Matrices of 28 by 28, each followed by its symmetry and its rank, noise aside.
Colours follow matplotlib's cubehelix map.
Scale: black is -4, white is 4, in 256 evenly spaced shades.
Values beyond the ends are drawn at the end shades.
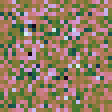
antisymmetric, rank eight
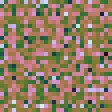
no symmetry, rank six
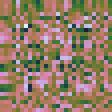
no symmetry, rank four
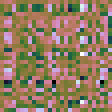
antisymmetric, rank four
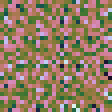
antisymmetric, rank six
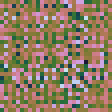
antisymmetric, rank four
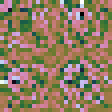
symmetric, rank four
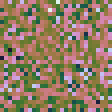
antisymmetric, rank eight
